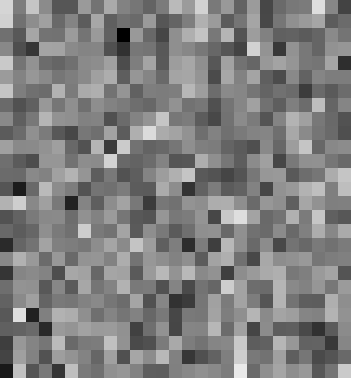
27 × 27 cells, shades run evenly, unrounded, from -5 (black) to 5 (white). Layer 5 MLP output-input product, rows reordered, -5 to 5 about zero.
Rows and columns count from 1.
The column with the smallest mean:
1
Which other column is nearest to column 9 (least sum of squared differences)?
7
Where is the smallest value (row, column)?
3, 10
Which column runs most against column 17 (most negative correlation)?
14
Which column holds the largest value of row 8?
25
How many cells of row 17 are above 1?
4
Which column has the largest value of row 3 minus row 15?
6
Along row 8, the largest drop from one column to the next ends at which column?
26
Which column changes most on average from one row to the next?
15
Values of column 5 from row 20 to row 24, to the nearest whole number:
-2 0 0 2 1
